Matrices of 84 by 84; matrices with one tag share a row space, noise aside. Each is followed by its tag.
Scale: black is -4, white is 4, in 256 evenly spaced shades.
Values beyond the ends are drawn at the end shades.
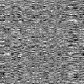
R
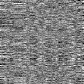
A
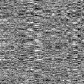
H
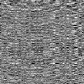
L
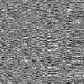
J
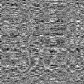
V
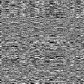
V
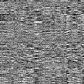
H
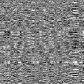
R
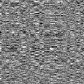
V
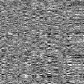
J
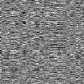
V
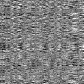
R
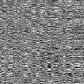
J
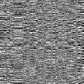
A
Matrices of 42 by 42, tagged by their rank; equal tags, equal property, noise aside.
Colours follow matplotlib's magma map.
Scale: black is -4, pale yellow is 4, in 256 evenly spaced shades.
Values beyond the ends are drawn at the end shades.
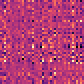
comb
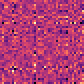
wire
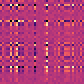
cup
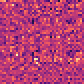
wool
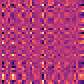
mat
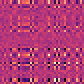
cup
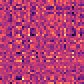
comb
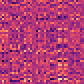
wire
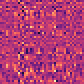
comb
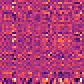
comb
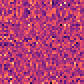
wool
